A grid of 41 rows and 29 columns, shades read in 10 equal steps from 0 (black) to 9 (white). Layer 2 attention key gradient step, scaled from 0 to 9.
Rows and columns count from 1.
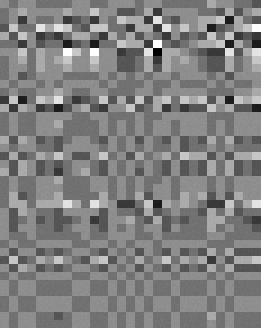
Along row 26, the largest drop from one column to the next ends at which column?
18
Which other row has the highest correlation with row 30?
28
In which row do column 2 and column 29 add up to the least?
14
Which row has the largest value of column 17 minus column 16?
7
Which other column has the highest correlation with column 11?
8
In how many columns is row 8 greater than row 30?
17
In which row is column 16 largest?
13
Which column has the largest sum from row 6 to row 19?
29
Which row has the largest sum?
4
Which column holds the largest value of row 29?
24
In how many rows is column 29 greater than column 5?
9
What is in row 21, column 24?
6
